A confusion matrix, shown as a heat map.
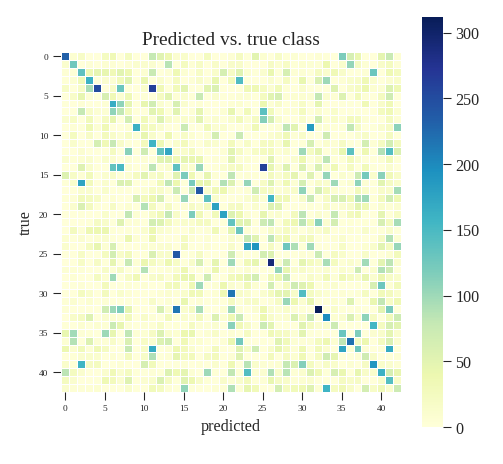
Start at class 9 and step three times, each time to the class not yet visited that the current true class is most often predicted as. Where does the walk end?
6
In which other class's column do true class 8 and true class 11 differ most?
25
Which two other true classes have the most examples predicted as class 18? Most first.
40, 28
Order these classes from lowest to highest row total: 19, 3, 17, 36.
19, 3, 17, 36
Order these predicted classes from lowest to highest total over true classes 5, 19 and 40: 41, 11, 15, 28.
11, 15, 28, 41
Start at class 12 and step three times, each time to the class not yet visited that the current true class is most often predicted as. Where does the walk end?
38
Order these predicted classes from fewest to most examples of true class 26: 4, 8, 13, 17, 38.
4, 13, 17, 8, 38
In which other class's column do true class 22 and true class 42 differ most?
33
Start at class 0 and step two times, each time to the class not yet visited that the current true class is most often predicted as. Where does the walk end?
37
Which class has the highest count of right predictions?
32
